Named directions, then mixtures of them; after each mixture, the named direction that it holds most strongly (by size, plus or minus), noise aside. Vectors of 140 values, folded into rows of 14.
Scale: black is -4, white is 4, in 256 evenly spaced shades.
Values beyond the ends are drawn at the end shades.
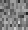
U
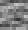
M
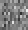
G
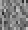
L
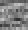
M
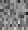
U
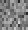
U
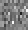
G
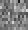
G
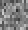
L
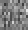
G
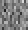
L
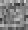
M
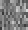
L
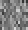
L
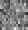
U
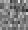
U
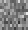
U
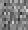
G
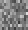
U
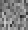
U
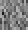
L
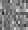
L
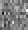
G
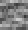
M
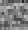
M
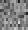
U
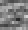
M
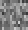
L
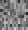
U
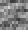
M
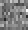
G
